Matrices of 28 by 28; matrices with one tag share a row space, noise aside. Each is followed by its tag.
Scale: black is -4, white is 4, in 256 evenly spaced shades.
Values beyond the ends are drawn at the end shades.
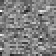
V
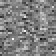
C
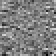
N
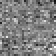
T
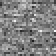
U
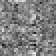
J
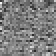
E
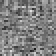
J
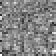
T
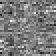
V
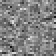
N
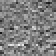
V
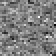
N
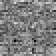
U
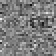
E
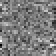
T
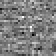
U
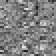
C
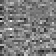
V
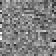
T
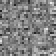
T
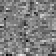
C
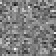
T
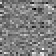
E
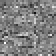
J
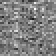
J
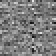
U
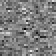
C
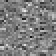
C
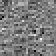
J
